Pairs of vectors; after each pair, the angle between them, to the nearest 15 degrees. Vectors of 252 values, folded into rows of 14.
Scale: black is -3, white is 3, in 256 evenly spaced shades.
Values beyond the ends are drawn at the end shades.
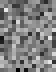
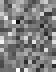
135 degrees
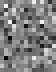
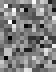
30 degrees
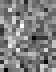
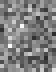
45 degrees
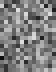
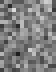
90 degrees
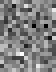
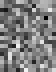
75 degrees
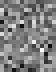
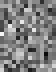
60 degrees
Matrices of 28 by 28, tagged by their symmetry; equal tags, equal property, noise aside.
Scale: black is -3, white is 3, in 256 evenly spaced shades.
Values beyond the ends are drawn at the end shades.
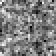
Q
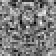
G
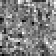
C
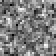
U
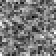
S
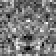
G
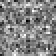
G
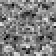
G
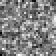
U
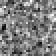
C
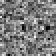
Q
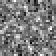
S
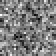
S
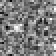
Q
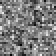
S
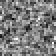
S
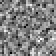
U
